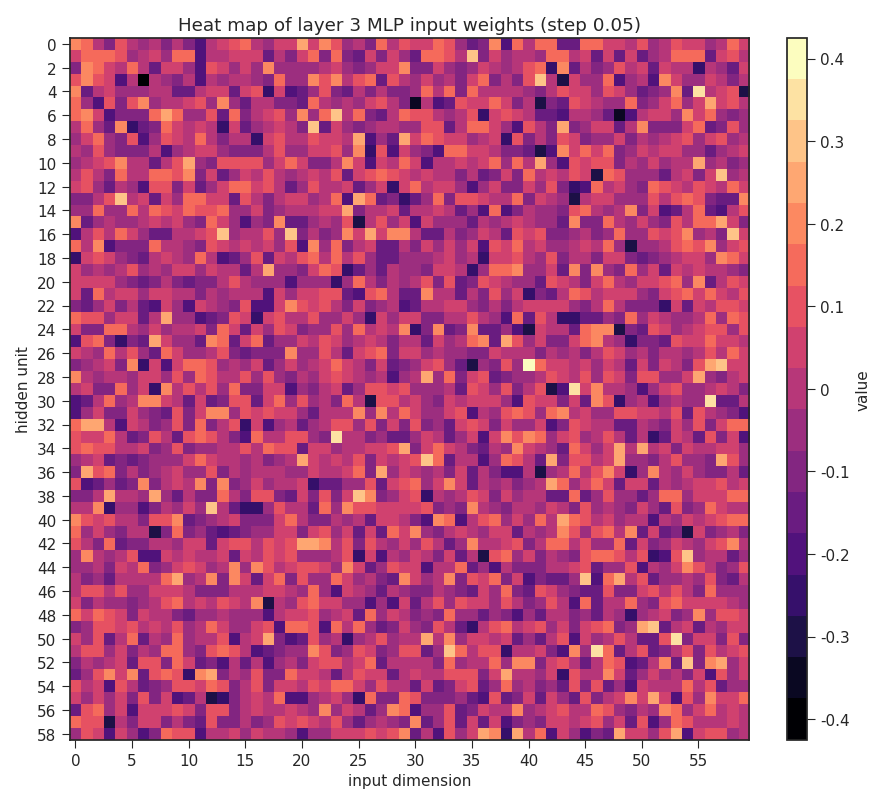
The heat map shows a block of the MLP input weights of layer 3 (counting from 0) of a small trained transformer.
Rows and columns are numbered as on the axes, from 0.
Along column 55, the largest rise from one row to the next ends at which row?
4
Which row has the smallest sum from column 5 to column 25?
55
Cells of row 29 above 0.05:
14
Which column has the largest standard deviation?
43
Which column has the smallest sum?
6
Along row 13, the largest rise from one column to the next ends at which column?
25
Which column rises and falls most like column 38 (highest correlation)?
16
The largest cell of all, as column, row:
40, 27
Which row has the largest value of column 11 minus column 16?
8
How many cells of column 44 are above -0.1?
44
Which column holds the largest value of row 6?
23
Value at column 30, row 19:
-0.05
